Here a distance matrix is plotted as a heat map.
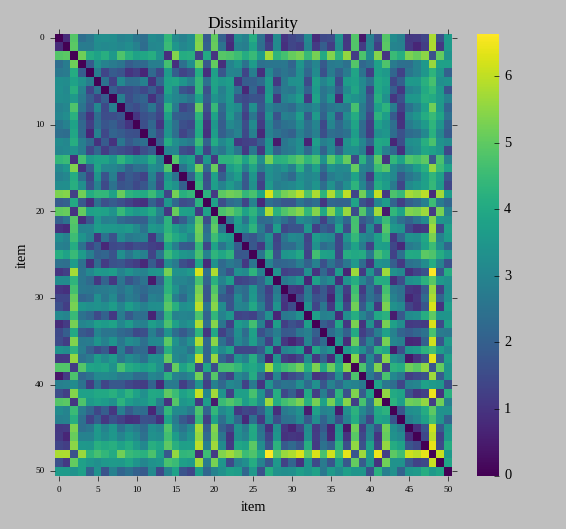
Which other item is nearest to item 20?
42
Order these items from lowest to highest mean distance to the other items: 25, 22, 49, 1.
1, 22, 49, 25
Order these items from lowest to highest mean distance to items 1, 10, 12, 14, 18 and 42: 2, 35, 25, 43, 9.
2, 9, 43, 25, 35
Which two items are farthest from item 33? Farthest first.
48, 18
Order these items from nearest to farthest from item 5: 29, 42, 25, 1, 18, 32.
32, 25, 29, 1, 42, 18
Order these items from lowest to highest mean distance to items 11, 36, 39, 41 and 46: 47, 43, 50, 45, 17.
45, 47, 43, 17, 50
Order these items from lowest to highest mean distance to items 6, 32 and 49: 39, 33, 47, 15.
39, 33, 47, 15
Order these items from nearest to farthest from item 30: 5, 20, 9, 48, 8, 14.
8, 9, 5, 14, 20, 48
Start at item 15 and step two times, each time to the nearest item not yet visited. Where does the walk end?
21
